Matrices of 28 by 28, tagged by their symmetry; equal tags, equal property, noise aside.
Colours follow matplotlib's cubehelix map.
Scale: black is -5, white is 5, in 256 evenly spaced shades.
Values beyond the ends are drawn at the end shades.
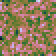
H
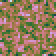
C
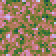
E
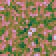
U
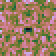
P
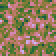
E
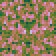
P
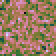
E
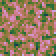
U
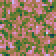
E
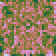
P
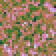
U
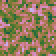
E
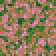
U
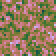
H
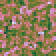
C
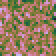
H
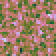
C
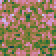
P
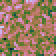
U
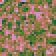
U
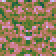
P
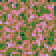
E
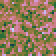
H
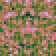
P
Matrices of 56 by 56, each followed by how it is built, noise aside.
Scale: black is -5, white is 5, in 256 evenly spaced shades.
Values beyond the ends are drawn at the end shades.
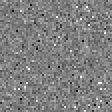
sparse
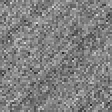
Hankel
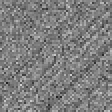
Hankel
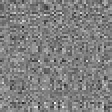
low rank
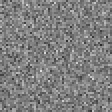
noise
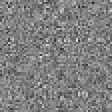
low rank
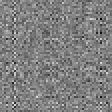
low rank
